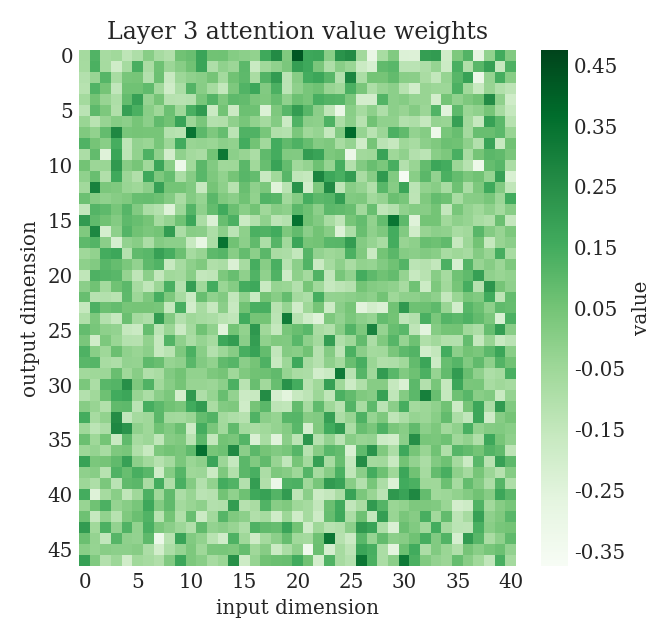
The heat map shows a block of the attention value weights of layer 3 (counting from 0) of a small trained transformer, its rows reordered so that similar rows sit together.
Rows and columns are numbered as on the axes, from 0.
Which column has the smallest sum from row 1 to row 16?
31
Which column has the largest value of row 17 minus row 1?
13
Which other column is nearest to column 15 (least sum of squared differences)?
38
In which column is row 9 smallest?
25
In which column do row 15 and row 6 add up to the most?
20
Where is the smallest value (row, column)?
11, 30
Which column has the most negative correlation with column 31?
1
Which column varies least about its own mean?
5
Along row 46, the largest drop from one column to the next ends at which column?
15
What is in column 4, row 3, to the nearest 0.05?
0.05
